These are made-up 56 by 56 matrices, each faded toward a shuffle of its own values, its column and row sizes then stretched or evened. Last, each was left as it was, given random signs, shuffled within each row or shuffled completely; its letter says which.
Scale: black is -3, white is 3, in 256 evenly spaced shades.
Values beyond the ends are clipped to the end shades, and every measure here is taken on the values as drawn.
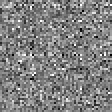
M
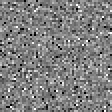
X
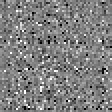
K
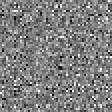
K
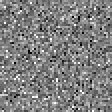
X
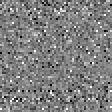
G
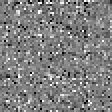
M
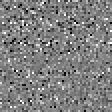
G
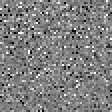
G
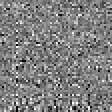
K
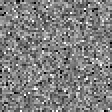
X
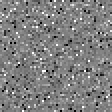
X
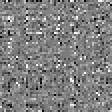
K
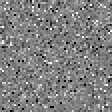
X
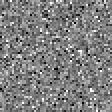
X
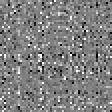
K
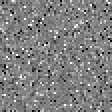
X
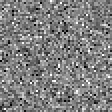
X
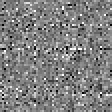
M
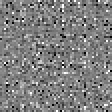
M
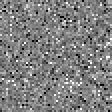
X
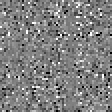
M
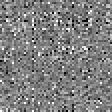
K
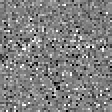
G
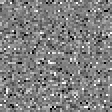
G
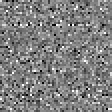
G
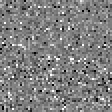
G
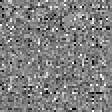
M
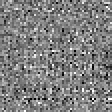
K
